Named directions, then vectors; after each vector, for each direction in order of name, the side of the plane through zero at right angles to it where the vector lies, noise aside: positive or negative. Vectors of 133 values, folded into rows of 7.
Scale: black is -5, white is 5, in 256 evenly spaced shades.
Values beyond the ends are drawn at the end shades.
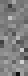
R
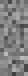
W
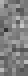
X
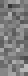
positive, negative, negative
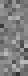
positive, positive, positive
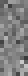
positive, negative, negative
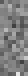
negative, positive, negative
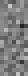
negative, positive, negative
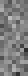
positive, positive, positive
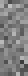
negative, positive, positive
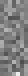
negative, negative, negative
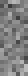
positive, negative, negative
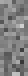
negative, negative, positive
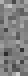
negative, negative, positive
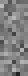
positive, positive, positive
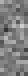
positive, negative, positive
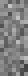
negative, positive, positive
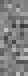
negative, positive, negative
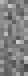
negative, positive, positive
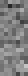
positive, negative, negative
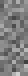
negative, negative, negative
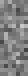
positive, negative, positive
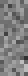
positive, negative, negative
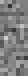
positive, negative, positive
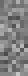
negative, negative, negative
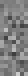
negative, positive, negative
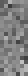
positive, negative, negative
